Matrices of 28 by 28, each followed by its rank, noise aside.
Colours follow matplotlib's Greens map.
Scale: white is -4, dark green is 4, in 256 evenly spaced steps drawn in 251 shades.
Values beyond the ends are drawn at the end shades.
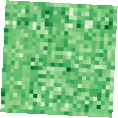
seven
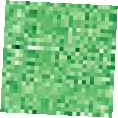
four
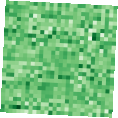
six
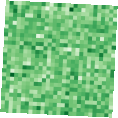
six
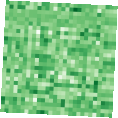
four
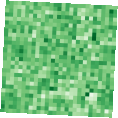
seven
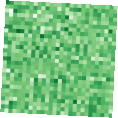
six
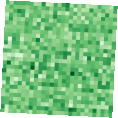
seven
